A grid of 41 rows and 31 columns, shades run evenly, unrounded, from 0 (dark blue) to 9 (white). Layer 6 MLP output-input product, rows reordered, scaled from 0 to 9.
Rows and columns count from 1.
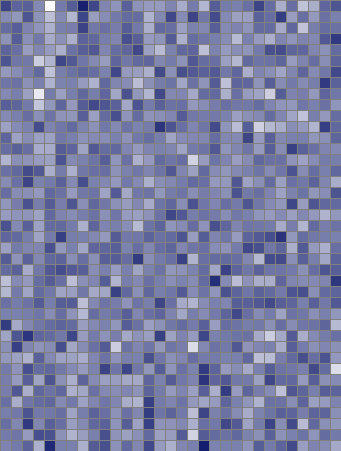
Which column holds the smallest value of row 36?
21
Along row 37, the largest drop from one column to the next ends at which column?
14
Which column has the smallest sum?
19
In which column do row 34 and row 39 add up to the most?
31
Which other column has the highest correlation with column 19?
5
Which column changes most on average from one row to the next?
25
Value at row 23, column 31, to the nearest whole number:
3
